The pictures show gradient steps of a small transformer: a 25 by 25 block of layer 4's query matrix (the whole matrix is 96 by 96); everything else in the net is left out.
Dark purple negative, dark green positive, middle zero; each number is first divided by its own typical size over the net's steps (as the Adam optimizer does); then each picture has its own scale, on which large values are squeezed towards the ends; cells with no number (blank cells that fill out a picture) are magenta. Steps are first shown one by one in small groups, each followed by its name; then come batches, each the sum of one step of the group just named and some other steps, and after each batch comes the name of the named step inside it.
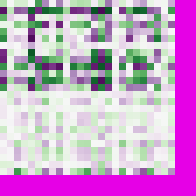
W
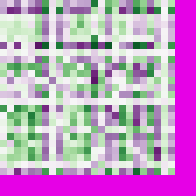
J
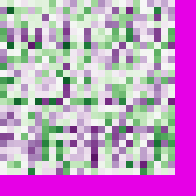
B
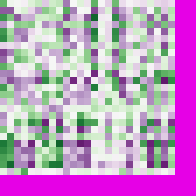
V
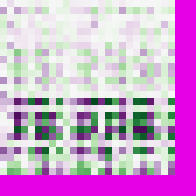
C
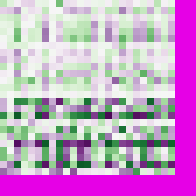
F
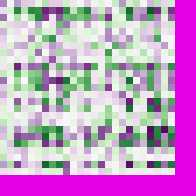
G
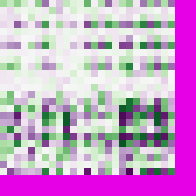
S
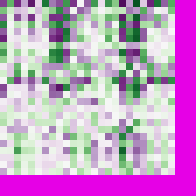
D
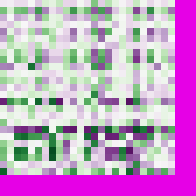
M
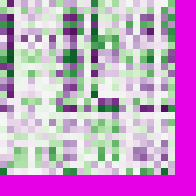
M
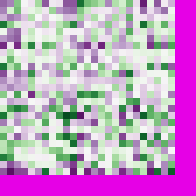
S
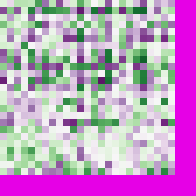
W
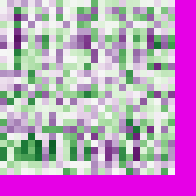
M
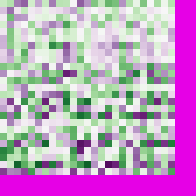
F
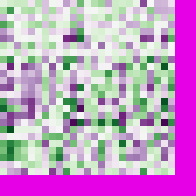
S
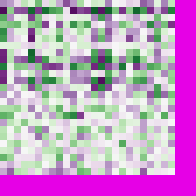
W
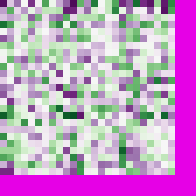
D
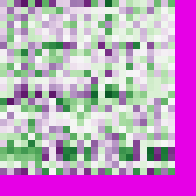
J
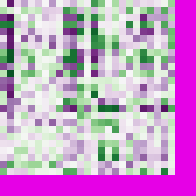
G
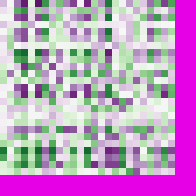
M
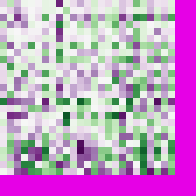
S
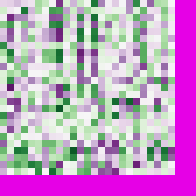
D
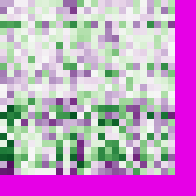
F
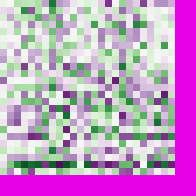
S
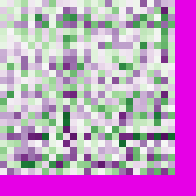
S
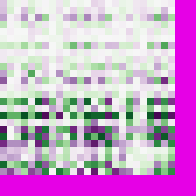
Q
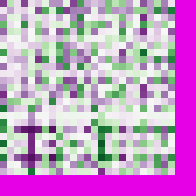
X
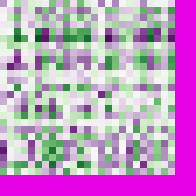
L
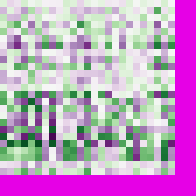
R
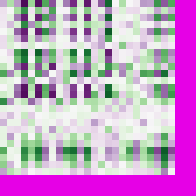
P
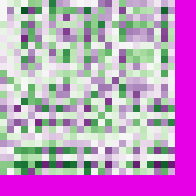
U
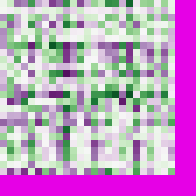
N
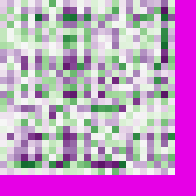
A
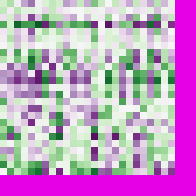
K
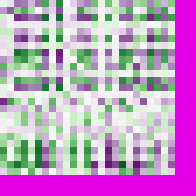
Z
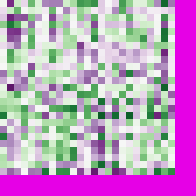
Q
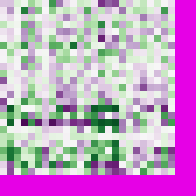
U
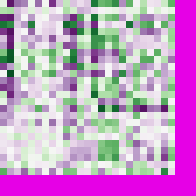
N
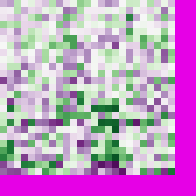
A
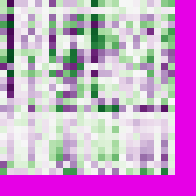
A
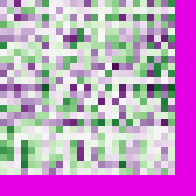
Z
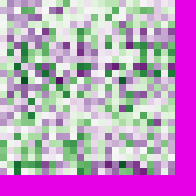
Z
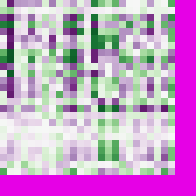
K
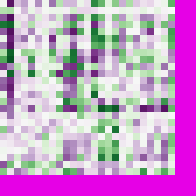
A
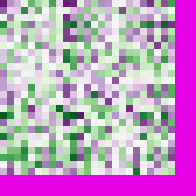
U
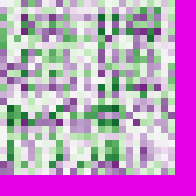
L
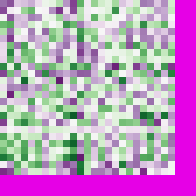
Z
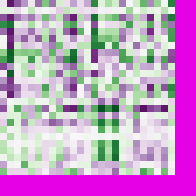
Z
